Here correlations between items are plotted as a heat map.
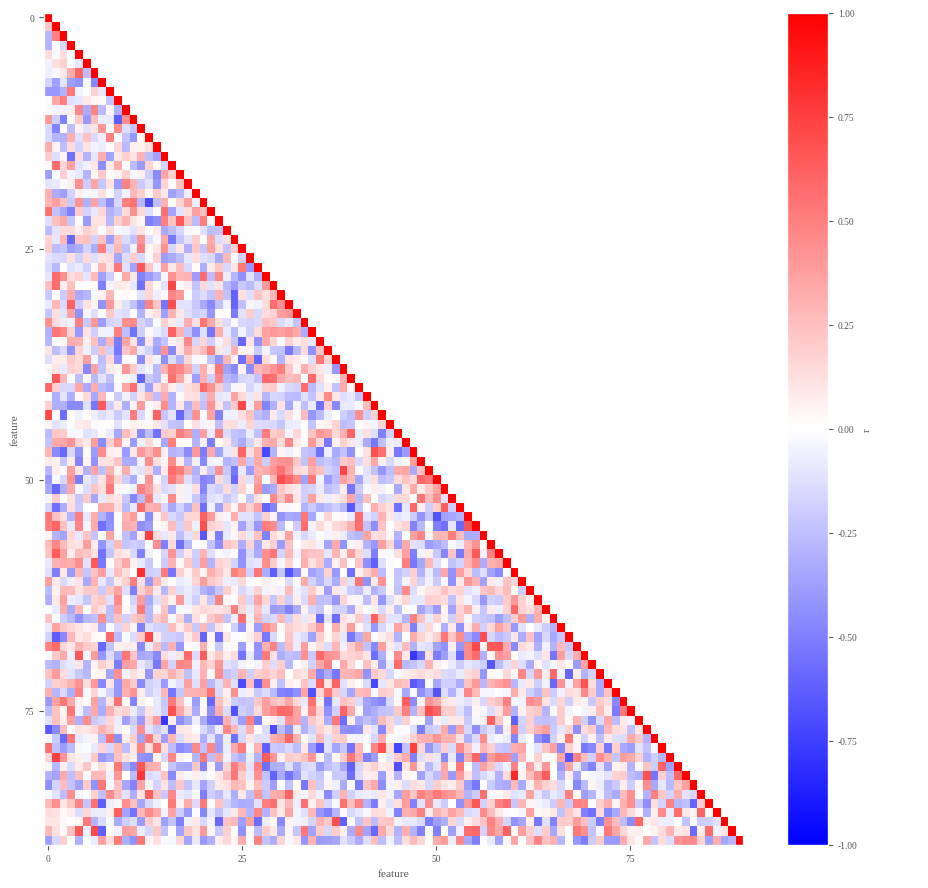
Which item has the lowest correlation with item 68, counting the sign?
7
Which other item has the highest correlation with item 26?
76
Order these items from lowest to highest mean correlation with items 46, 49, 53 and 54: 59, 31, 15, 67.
15, 67, 31, 59
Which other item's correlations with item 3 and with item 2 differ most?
78
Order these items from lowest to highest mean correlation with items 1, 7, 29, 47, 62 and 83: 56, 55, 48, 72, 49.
72, 55, 49, 56, 48
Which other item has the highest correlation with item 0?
43
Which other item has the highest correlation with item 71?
65
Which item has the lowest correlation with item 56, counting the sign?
20
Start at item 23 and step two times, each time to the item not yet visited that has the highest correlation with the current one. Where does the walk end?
82
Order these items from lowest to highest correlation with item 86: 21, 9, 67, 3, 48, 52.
21, 3, 67, 52, 48, 9
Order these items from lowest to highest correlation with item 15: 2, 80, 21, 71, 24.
80, 2, 71, 24, 21
